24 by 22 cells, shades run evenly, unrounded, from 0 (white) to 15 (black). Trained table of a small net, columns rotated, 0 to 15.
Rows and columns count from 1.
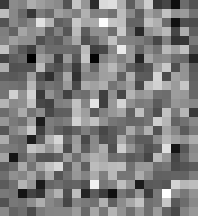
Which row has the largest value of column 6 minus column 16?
13
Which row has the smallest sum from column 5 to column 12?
3
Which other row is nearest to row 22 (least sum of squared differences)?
16
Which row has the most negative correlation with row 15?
24
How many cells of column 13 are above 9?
5
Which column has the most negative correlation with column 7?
10
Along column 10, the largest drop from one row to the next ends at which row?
6
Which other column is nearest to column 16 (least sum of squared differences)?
2
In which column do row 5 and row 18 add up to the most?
20
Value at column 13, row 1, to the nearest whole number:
2
